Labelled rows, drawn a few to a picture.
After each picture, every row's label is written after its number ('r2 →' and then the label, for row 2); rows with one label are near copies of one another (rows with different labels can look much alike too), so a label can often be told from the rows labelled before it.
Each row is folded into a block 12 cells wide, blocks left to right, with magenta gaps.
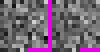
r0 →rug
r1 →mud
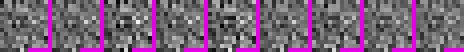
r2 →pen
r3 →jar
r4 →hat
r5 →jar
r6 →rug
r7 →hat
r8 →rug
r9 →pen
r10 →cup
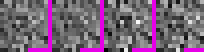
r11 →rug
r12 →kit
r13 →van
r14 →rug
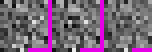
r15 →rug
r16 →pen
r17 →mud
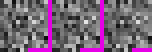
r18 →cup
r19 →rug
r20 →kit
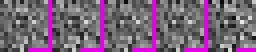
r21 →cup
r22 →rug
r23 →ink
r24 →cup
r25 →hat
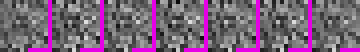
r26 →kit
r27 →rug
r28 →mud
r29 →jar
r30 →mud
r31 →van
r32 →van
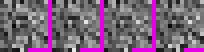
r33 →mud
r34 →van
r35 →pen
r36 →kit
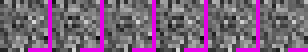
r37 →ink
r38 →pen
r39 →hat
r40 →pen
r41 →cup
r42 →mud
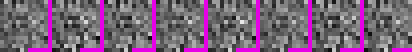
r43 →mud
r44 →kit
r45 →hat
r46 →ink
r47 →cup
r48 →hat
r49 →mud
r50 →van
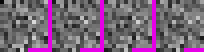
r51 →ink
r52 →ink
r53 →rug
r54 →jar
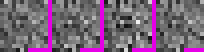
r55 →mud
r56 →kit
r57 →hat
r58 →jar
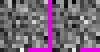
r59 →pen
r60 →ink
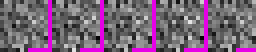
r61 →jar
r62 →rug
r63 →rug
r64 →cup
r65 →kit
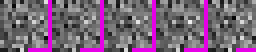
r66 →mud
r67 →rug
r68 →hat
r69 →hat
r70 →cup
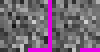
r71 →kit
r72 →jar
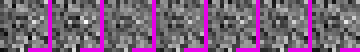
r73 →rug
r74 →hat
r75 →pen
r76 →kit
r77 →ink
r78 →van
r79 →jar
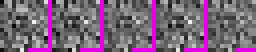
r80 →pen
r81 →van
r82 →ink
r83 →hat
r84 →rug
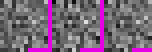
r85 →pen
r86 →ink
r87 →jar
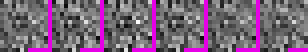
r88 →mud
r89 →pen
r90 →hat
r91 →mud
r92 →jar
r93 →kit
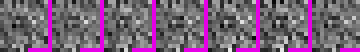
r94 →kit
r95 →ink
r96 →van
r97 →hat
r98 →jar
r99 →van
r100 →jar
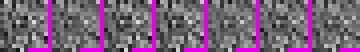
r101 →mud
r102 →pen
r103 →cup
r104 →mud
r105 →ink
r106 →jar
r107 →jar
